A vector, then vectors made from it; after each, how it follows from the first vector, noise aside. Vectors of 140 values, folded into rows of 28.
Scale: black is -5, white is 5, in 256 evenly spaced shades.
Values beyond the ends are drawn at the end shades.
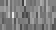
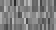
wrapped around, negated.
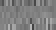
reversed, partly zeroed.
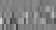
wrapped around, partly zeroed.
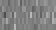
wrapped around, partly zeroed.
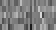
wrapped around, negated.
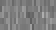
reversed, shrunk.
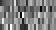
wrapped around, scaled up.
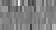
wrapped around, partly zeroed.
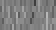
reversed, partly zeroed.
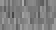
negated, shrunk.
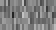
negated.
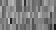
wrapped around, negated.
